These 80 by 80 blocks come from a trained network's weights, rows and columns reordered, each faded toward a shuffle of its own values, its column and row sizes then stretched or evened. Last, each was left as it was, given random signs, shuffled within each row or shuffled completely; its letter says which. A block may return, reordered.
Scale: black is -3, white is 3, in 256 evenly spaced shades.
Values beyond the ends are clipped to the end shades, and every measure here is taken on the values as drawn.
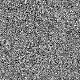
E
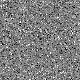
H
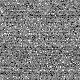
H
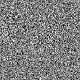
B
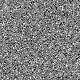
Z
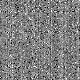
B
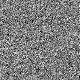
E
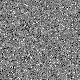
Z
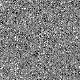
E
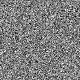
H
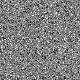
E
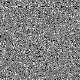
E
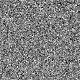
H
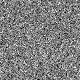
Z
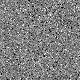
Z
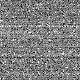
B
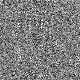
E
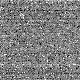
H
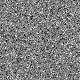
Z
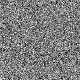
E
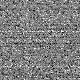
H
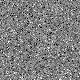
Z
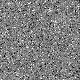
Z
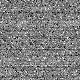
H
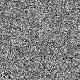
E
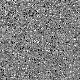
E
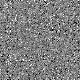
E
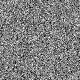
Z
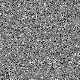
H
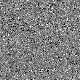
H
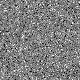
Z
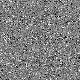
H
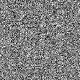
B
